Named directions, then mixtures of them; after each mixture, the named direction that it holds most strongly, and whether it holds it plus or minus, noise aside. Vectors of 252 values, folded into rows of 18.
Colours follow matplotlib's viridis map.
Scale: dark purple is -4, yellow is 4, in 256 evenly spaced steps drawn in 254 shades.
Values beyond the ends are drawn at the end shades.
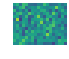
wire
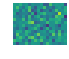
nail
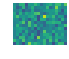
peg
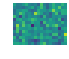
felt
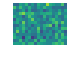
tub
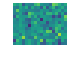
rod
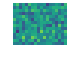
tub, minus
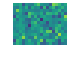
rod, plus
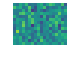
tub, plus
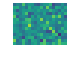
rod, minus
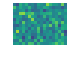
tub, plus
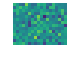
peg, minus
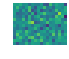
nail, plus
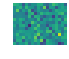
rod, plus
